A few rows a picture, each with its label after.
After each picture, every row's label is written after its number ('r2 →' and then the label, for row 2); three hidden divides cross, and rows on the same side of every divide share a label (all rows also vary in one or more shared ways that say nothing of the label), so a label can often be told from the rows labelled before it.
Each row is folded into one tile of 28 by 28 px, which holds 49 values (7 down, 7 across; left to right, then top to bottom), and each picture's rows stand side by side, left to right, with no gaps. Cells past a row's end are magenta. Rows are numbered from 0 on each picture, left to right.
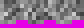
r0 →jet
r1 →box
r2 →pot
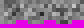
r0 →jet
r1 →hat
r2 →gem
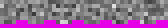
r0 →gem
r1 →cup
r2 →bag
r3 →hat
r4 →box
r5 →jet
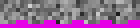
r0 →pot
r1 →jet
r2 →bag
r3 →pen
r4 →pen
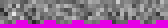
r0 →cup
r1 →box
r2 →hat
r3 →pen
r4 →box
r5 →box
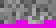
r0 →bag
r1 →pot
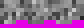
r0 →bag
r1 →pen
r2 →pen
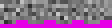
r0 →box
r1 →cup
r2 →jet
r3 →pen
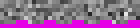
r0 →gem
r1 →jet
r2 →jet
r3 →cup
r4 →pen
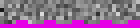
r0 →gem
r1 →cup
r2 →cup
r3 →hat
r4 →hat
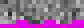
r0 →pot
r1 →box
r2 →gem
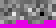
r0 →cup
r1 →hat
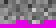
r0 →pot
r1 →pot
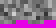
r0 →cup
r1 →gem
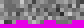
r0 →gem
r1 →pot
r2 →cup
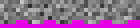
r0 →box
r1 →bag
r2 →box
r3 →bag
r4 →bag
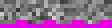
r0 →jet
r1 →gem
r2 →jet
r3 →pot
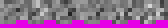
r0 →jet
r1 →pen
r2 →jet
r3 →jet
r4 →jet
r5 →bag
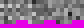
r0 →jet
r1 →jet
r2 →hat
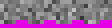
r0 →box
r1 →gem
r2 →pen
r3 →bag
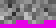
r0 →jet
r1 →pot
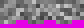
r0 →bag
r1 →box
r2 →hat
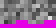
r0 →gem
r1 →pot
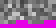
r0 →pot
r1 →hat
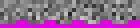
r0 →pen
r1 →jet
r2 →jet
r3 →pot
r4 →pen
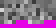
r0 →bag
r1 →pot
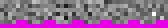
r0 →gem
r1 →pen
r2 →cup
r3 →cup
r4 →hat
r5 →cup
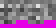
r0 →gem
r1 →hat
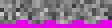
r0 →jet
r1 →pen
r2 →bag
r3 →bag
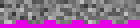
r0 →bag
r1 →jet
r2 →hat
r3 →pot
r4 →cup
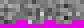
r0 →box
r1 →cup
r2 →cup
